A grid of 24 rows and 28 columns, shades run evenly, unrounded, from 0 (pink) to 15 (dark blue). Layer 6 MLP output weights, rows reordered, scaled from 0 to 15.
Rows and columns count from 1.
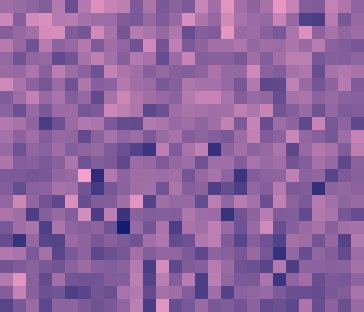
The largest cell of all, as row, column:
18, 10
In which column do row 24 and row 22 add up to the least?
13
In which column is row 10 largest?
4
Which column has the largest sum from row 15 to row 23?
8
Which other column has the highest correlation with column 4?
14
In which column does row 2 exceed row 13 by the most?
25
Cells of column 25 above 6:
17
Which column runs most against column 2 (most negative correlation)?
16
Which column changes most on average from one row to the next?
7
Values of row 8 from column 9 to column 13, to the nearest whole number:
5 3 5 6 6
